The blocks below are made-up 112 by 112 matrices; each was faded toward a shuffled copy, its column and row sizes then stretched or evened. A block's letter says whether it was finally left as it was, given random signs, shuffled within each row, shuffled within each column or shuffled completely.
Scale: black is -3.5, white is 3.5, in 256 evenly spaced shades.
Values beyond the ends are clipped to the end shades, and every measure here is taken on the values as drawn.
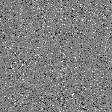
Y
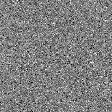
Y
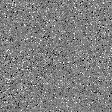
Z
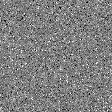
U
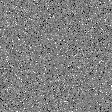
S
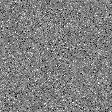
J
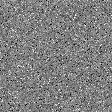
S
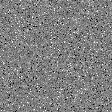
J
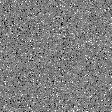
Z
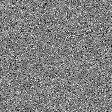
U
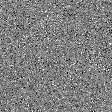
S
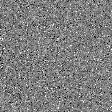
Z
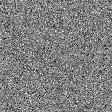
S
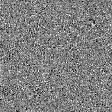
Y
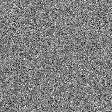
Y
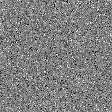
J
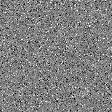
U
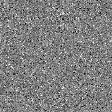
Y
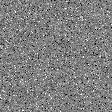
S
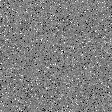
S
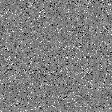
Y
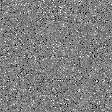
Y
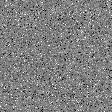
U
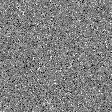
S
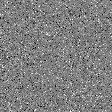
J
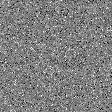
S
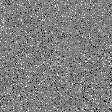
Y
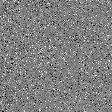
J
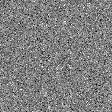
J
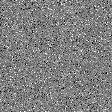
U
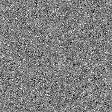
Z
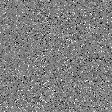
Y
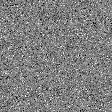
U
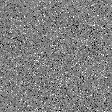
Y
